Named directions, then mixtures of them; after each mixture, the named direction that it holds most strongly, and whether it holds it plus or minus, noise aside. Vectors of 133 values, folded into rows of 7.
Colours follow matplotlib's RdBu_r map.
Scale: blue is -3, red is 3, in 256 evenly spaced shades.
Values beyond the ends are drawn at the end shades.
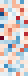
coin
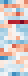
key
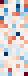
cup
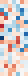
coin, minus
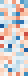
coin, plus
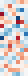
coin, minus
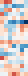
key, minus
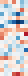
key, minus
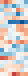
key, minus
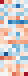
key, minus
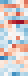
key, plus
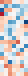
coin, minus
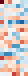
key, minus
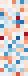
coin, plus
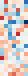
key, minus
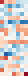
key, minus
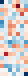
cup, minus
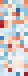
cup, plus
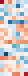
key, minus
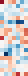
key, minus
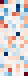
cup, plus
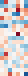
cup, minus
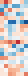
key, minus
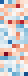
key, plus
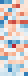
key, plus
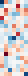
cup, minus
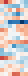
key, minus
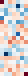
cup, plus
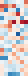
key, plus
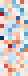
coin, minus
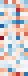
key, minus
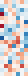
coin, minus
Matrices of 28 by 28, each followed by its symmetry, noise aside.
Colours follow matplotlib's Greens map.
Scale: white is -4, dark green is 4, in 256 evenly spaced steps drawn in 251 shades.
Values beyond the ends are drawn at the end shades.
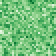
antisymmetric.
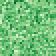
antisymmetric.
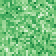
symmetric across the other diagonal.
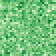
antisymmetric.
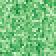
same after a half turn.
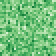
antisymmetric.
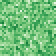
no symmetry.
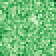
symmetric across the other diagonal.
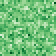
no symmetry.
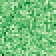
no symmetry.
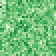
no symmetry.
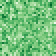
antisymmetric.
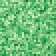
no symmetry.
